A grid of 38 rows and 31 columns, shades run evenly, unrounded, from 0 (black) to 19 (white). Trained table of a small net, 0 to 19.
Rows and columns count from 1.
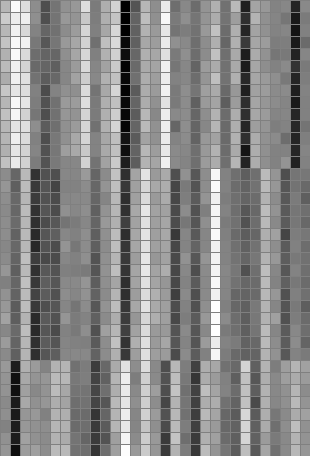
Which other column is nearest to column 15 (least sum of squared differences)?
22
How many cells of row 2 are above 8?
26
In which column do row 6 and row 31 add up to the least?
20
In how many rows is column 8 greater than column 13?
30
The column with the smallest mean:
13
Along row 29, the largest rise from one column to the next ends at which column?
14
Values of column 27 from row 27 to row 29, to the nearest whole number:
13 14 14
